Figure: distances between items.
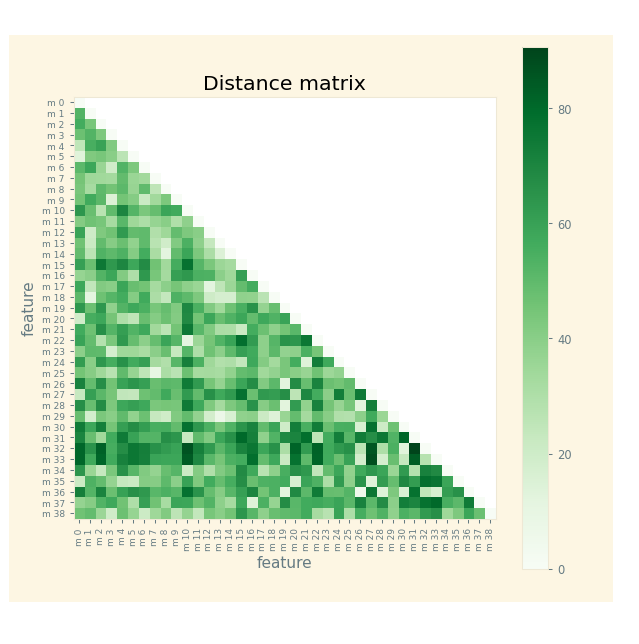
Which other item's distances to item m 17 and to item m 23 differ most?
m 12
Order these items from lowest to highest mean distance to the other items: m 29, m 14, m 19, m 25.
m 29, m 25, m 14, m 19
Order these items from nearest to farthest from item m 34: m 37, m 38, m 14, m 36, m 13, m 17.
m 17, m 38, m 13, m 14, m 37, m 36
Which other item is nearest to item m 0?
m 5
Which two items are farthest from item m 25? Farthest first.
m 32, m 33
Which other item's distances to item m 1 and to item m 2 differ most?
m 18
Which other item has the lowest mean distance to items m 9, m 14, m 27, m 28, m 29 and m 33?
m 13
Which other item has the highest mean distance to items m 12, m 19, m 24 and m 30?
m 27
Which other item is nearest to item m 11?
m 38
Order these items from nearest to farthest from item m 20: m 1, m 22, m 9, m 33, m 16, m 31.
m 9, m 16, m 1, m 22, m 31, m 33
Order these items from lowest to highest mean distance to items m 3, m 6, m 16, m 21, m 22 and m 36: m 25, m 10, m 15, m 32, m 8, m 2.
m 25, m 8, m 2, m 10, m 15, m 32
